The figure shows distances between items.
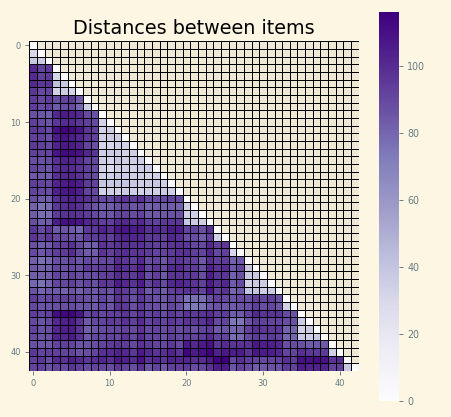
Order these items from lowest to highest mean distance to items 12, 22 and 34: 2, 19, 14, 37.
19, 14, 2, 37
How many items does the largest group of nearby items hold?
11
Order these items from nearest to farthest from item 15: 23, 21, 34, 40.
21, 34, 23, 40
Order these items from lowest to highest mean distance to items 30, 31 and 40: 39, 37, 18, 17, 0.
39, 0, 17, 37, 18
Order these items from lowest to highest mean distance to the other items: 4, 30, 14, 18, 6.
18, 14, 30, 6, 4
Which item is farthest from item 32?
23
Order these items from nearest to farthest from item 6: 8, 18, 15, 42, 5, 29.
5, 8, 29, 42, 15, 18
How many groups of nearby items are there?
12
